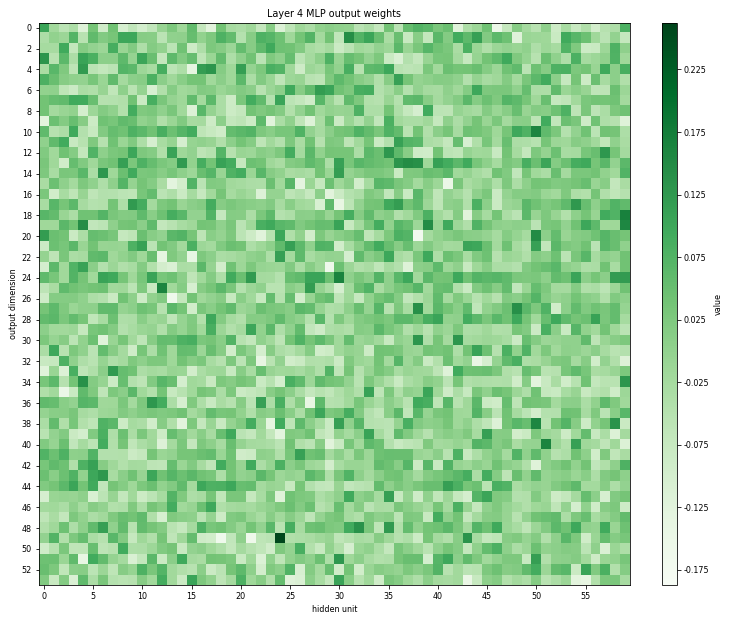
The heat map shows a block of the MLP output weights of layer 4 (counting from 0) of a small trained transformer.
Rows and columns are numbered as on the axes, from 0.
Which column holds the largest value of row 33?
7
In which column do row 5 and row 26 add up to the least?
13
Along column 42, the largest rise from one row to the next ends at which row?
1
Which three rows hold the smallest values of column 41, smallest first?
15, 33, 35
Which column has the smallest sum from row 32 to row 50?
56
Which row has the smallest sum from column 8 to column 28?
0
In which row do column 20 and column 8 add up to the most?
4
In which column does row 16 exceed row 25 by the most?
11
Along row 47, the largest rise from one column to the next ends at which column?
40
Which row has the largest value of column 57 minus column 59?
12
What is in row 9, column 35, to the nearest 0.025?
0.075
